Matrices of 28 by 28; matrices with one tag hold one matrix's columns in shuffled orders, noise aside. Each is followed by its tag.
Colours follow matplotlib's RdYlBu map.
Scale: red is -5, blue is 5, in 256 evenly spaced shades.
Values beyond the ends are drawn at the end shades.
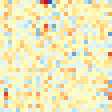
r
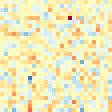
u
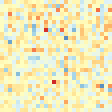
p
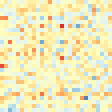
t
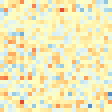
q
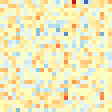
r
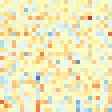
u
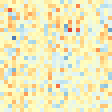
p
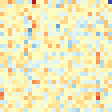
r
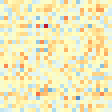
t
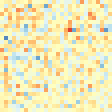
p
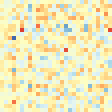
p
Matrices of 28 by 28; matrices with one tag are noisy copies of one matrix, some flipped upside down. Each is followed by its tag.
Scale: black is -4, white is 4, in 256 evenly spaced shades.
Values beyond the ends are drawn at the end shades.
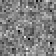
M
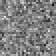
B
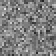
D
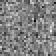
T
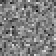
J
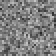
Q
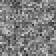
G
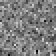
D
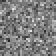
J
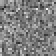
B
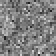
G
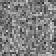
T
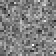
J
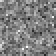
Q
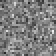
T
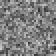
Q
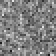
D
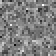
Q
